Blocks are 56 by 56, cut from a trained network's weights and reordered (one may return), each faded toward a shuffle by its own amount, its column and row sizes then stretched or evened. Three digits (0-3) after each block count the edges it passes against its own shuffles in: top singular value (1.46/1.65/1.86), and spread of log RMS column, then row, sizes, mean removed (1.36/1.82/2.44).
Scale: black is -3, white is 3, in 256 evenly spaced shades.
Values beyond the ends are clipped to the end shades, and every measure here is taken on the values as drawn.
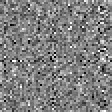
1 2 0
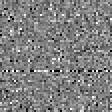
1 0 2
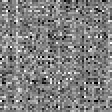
1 0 3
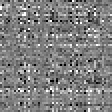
3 3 3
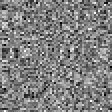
3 1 0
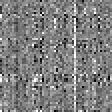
3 3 2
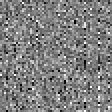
2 3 0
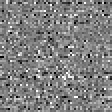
0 1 3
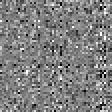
2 3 2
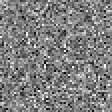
1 1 0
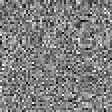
2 1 0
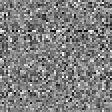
2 1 1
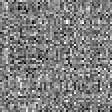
3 2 0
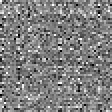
2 2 0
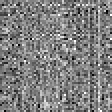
2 0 2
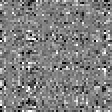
3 3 3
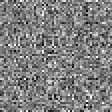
3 2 2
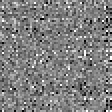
1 2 1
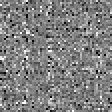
0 2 1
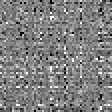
2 3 2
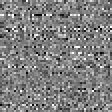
3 0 3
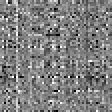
2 2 3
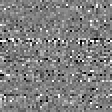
1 2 3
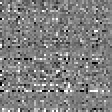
1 2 3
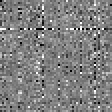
2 3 1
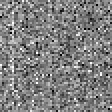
0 1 0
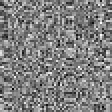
3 0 1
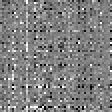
1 3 3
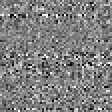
2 0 3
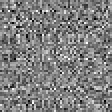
3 1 2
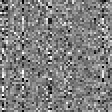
3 3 0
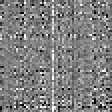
2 3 3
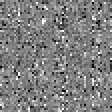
0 3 0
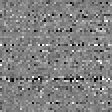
0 1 3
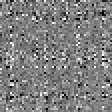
1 3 3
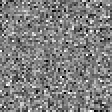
1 0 2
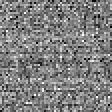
1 0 0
